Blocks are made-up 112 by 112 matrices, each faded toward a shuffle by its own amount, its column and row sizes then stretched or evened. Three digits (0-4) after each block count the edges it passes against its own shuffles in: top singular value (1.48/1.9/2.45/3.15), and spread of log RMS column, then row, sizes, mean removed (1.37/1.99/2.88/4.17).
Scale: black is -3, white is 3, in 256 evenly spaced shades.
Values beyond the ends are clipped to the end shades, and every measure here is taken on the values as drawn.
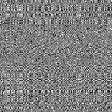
4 0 3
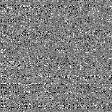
1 2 3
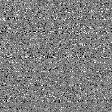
1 0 3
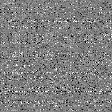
2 0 3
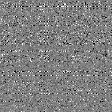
2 1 3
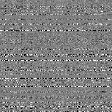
3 1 4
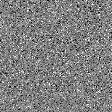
1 1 1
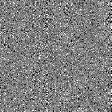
2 2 0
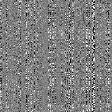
3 4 0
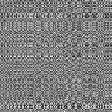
4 0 4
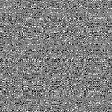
3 0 3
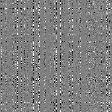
2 4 2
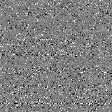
1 0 2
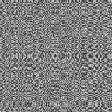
4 2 1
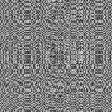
4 2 1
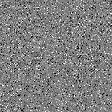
2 0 1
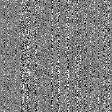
0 4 0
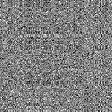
3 1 0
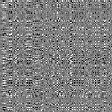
4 3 3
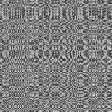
4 2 2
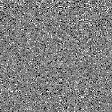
2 1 2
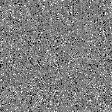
1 2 1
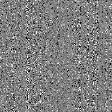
1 3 0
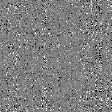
1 3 2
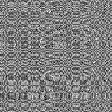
4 1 0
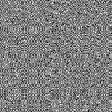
4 0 1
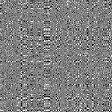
4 3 3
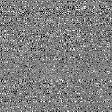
2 1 3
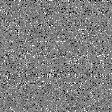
2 0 2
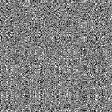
3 2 1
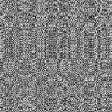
3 2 2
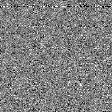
2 2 2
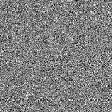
2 0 1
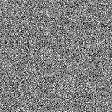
2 0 1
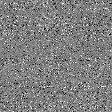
0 0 2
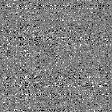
1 2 3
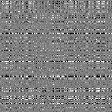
4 2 4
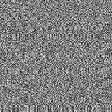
3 0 1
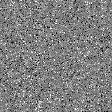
1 1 0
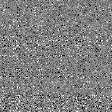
0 2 3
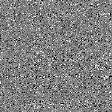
1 2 2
